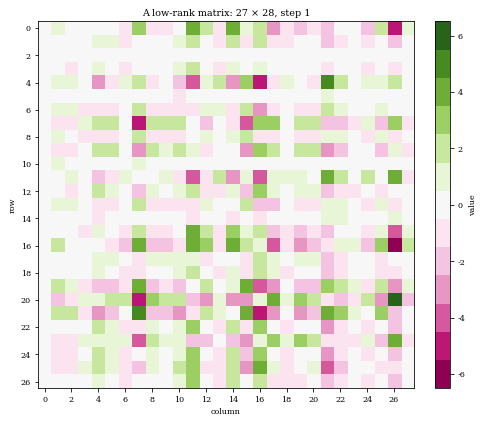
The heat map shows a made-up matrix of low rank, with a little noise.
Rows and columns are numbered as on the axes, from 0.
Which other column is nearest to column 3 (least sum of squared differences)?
0
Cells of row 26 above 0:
5
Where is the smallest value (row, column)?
16, 26
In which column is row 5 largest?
21
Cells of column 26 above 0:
7
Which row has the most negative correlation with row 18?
4
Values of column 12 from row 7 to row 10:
-2 1 -1 0
